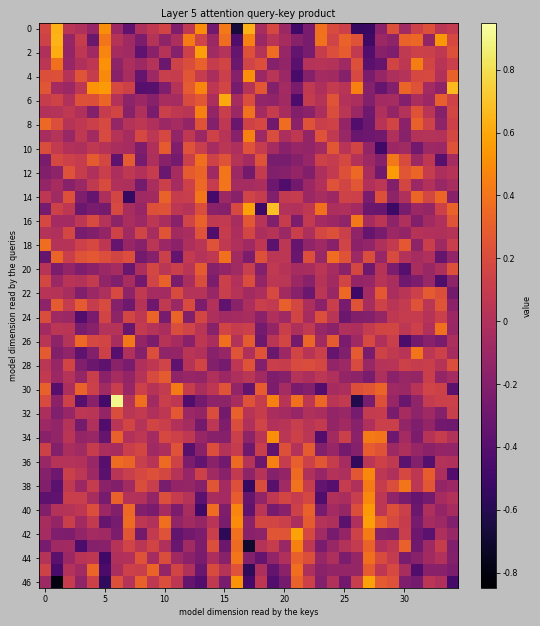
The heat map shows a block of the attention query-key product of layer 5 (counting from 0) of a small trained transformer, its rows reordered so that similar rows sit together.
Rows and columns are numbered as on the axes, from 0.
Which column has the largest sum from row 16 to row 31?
0
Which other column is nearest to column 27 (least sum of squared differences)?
16
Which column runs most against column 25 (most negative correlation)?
22
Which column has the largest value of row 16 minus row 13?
20
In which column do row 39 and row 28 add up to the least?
5
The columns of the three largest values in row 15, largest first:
19, 17, 23
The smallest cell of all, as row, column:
46, 1
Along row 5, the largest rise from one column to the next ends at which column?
34
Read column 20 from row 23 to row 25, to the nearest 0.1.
0.3 -0.1 0.1
